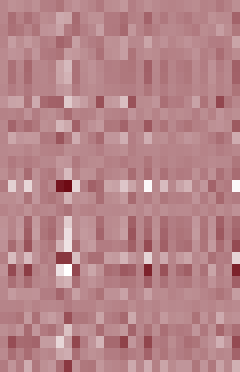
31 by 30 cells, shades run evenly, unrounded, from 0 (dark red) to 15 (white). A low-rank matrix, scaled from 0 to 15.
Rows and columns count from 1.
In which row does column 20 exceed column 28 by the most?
9
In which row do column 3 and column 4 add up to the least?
23
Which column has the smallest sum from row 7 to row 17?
28
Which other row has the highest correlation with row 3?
29
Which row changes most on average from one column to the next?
16
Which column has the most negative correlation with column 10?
8
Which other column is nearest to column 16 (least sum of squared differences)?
10
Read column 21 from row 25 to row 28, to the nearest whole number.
8 8 9 6
